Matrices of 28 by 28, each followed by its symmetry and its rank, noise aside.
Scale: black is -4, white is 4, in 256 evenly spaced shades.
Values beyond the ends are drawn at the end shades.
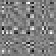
antisymmetric, rank two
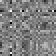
symmetric, rank two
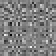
antisymmetric, rank two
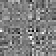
no symmetry, rank four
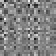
no symmetry, rank two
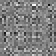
antisymmetric, rank four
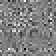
no symmetry, rank four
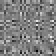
antisymmetric, rank two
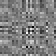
antisymmetric, rank two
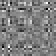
antisymmetric, rank two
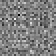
antisymmetric, rank four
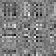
no symmetry, rank two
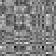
antisymmetric, rank two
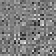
symmetric, rank three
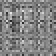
no symmetry, rank three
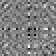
symmetric, rank three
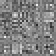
symmetric, rank four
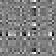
antisymmetric, rank two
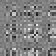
symmetric, rank two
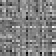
antisymmetric, rank four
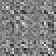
symmetric, rank three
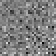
symmetric, rank three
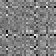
no symmetry, rank two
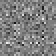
antisymmetric, rank four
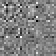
antisymmetric, rank four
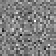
antisymmetric, rank four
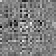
no symmetry, rank four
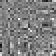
symmetric, rank four
